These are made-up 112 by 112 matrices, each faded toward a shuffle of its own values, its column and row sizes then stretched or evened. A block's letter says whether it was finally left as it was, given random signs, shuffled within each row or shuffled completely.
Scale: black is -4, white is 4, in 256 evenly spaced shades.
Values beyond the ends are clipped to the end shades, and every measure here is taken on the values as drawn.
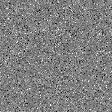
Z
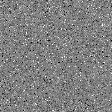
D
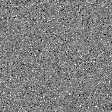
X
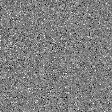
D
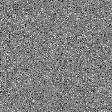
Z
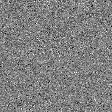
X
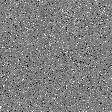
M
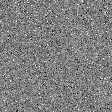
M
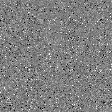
Z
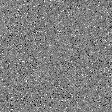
D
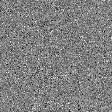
D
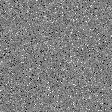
M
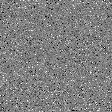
X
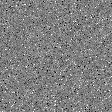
M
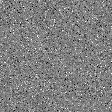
M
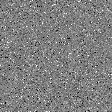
X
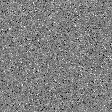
M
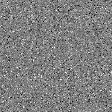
Z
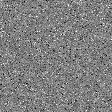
M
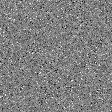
M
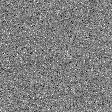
M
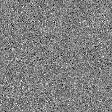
Z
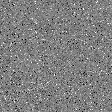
X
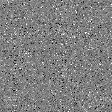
Z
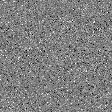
X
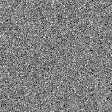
Z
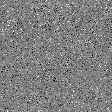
D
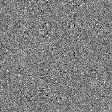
Z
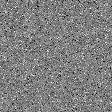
M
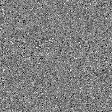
D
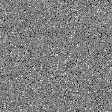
D
